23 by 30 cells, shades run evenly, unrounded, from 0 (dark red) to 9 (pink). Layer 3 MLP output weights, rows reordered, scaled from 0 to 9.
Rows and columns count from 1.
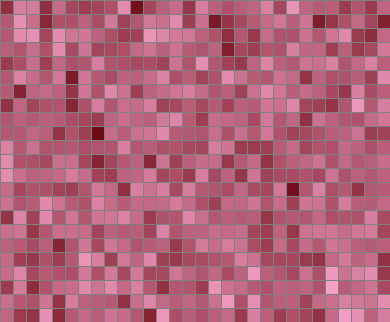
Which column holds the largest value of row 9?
14
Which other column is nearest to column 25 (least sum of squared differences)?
15
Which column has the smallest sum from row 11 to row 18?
21
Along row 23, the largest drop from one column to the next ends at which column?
5
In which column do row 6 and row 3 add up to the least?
29
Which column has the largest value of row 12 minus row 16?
1
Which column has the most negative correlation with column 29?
3
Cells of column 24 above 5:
12
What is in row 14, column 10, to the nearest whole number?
2
